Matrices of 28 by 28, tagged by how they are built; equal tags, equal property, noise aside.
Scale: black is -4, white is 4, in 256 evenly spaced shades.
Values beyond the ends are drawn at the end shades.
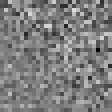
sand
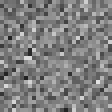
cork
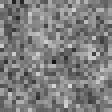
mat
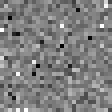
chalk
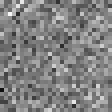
cork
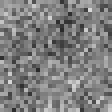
mat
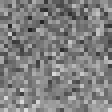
mat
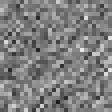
cork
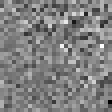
sand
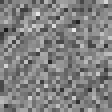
cork
